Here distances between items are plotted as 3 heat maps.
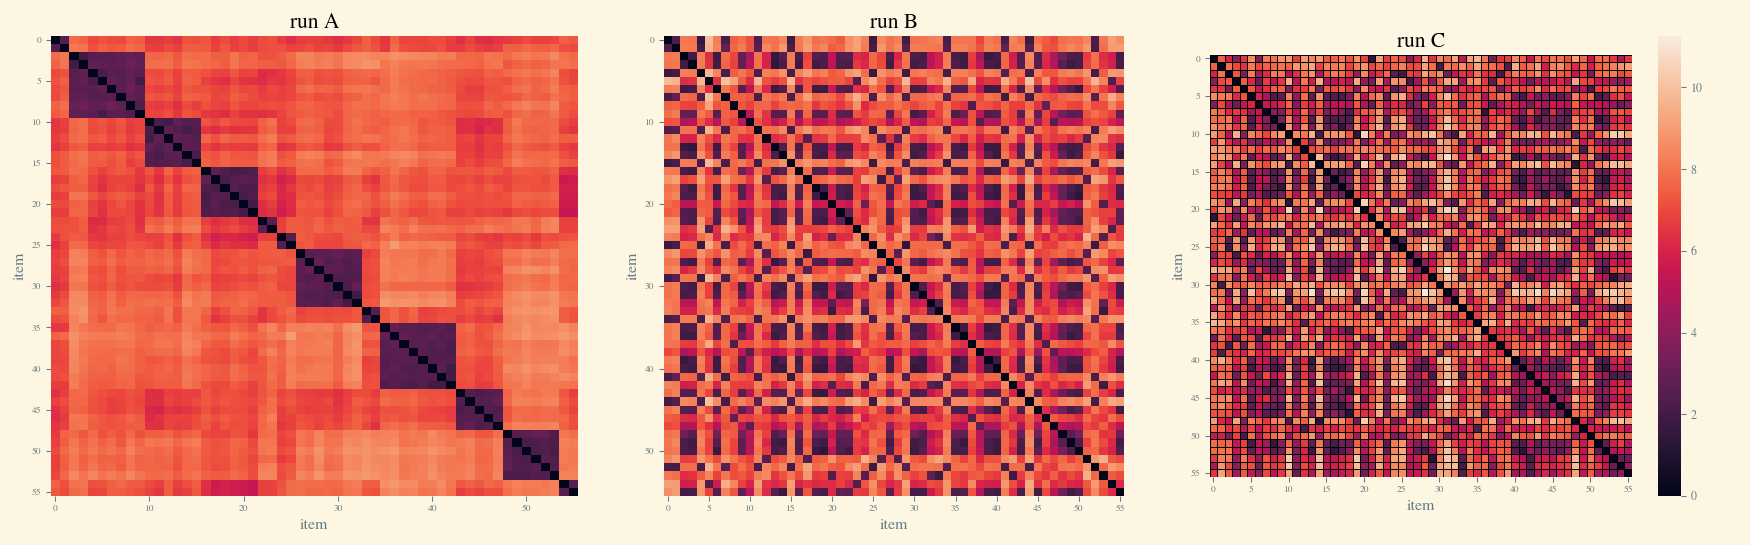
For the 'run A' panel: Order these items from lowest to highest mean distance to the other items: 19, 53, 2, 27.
19, 27, 2, 53
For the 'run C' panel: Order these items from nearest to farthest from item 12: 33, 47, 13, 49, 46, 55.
49, 33, 55, 13, 46, 47
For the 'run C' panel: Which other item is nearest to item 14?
48
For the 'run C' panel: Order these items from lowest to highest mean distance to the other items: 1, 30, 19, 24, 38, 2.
38, 2, 24, 19, 1, 30
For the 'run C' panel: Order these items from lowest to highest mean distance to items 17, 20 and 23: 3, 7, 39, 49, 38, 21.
3, 7, 21, 49, 39, 38
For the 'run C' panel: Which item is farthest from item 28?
31
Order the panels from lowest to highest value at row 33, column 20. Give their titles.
run B, run C, run A
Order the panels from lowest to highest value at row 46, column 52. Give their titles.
run C, run B, run A
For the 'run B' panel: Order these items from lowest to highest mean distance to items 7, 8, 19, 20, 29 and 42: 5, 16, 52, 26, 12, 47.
52, 16, 47, 12, 26, 5
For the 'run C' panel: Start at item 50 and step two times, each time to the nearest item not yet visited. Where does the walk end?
24
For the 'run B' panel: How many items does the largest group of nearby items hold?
24
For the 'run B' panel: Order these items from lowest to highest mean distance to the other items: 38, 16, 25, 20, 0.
16, 38, 20, 25, 0
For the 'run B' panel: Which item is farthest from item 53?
51
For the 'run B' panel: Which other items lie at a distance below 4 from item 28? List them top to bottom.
12, 17, 26, 51
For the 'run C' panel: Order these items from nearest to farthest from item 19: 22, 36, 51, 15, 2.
2, 22, 36, 51, 15
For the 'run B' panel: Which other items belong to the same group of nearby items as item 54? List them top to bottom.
5, 23
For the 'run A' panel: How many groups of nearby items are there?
12
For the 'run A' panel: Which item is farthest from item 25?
36
